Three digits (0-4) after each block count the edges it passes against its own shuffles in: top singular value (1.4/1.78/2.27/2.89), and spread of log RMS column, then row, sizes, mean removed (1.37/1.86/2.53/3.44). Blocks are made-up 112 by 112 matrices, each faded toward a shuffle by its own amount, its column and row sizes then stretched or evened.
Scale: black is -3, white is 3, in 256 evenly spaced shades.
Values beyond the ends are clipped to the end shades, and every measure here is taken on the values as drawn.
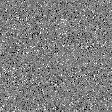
1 0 2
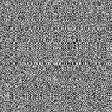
4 0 3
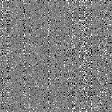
3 4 2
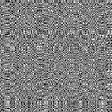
4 2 3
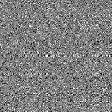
3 0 2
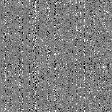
1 4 1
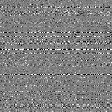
4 0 4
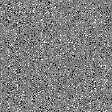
0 3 2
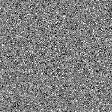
1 1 1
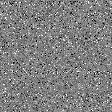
1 0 2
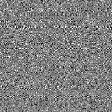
3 1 3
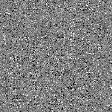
1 2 1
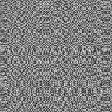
4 2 0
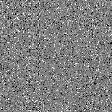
2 1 0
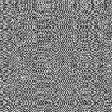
4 1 2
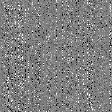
0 4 0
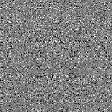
3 1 2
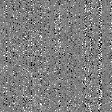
2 4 0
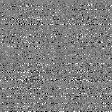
0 2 4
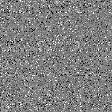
2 1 2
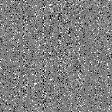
2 3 0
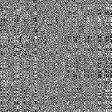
4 4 1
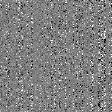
2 4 0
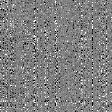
3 4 1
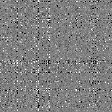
3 3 3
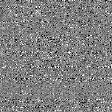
0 2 4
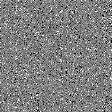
0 3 1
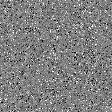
0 1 1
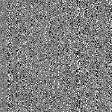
0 4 0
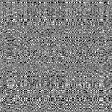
4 0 4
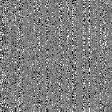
3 4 0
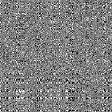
3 3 3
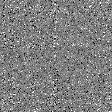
1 2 1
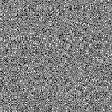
3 0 0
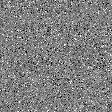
0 0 1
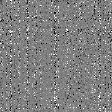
0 4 2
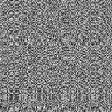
4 1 2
